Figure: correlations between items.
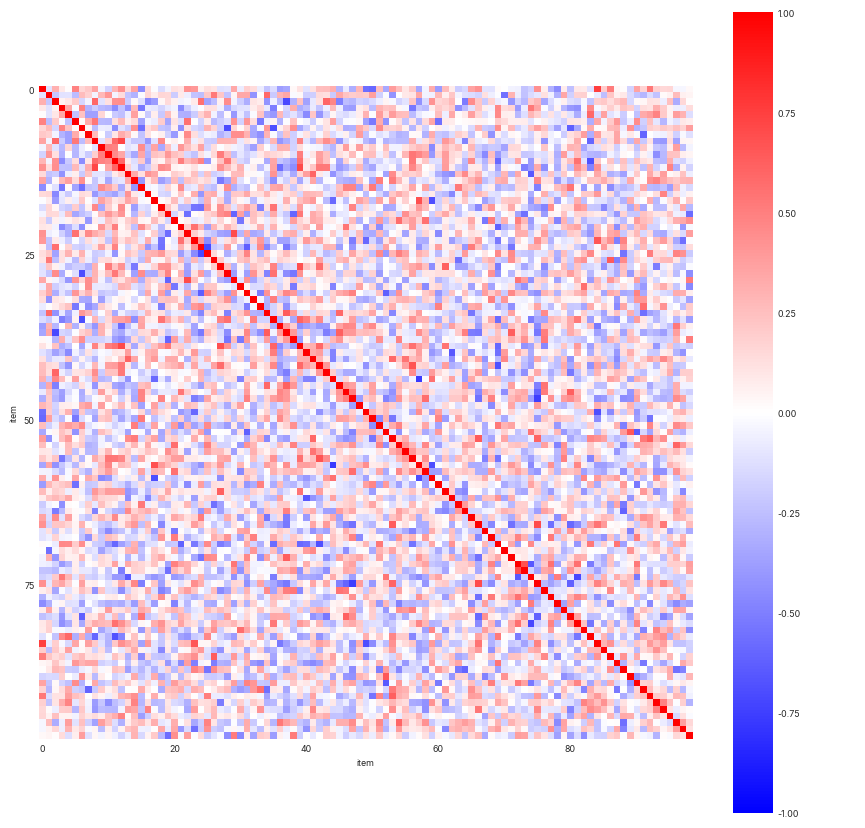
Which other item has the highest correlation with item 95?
12
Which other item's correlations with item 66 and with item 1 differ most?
53
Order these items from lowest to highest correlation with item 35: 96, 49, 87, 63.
87, 96, 49, 63
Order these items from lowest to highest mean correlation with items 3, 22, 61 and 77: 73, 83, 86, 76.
83, 76, 73, 86
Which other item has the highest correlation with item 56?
42
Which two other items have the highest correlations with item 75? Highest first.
66, 53
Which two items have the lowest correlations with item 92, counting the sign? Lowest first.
50, 78
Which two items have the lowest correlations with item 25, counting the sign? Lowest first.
24, 88
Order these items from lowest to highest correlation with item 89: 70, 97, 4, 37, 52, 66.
97, 4, 66, 37, 70, 52
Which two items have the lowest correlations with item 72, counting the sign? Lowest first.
74, 83
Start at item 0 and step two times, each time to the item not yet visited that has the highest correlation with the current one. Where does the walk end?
23
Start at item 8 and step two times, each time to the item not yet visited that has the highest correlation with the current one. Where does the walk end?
39
